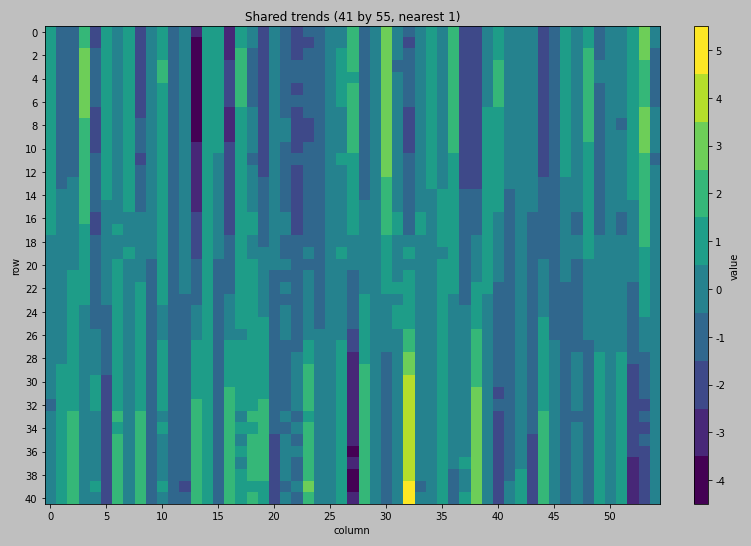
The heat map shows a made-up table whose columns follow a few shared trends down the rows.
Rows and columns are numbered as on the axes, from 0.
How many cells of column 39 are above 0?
16
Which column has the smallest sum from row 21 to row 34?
27
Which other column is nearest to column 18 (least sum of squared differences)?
6
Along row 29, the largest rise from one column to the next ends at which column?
28
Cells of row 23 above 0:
13
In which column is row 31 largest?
32
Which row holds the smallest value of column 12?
39
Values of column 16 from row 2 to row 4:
-3 -2 -2
